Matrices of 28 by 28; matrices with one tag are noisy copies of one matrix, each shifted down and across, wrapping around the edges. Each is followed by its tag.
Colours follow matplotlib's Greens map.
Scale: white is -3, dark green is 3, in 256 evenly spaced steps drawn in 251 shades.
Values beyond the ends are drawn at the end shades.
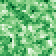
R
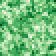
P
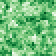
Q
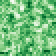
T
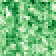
T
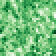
P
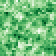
Q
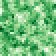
R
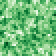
P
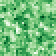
T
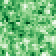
R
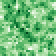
R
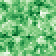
Q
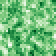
T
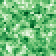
Q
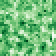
T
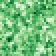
P
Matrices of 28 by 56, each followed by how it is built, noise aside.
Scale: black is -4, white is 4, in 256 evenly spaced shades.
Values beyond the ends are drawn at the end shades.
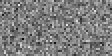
noise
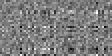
low rank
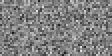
repeating columns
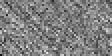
Toeplitz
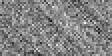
Toeplitz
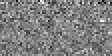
uneven rows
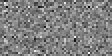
low rank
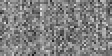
blocks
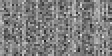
blocks
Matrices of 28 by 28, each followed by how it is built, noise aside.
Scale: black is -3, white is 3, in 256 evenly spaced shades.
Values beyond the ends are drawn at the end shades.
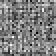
blocks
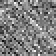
Toeplitz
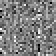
uneven columns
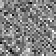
Toeplitz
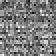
blocks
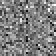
uneven columns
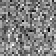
blocks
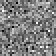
noise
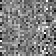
uneven columns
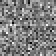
blocks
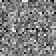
uneven rows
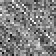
Toeplitz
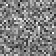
blocks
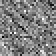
Toeplitz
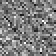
Toeplitz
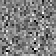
uneven columns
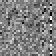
uneven columns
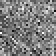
Toeplitz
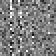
uneven columns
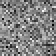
Toeplitz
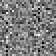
uneven columns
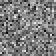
noise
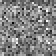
blocks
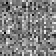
blocks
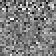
uneven rows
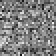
blocks
